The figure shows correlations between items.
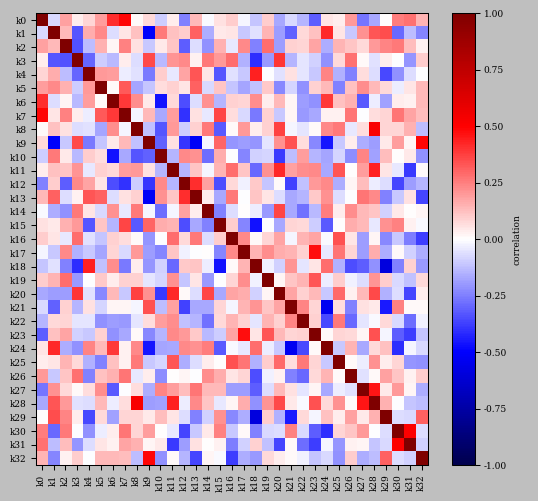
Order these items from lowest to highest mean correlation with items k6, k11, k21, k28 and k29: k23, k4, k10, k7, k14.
k10, k4, k14, k23, k7
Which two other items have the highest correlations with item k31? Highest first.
k30, k0
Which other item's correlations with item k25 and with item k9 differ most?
k32
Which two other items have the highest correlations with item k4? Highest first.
k18, k13
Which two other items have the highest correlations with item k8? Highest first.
k28, k20
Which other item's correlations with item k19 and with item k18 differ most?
k29
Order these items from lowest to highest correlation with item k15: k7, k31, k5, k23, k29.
k23, k31, k5, k29, k7
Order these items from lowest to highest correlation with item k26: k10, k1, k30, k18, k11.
k18, k10, k1, k11, k30
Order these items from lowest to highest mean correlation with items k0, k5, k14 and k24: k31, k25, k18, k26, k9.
k9, k25, k18, k31, k26
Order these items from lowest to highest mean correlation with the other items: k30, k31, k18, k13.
k18, k31, k30, k13
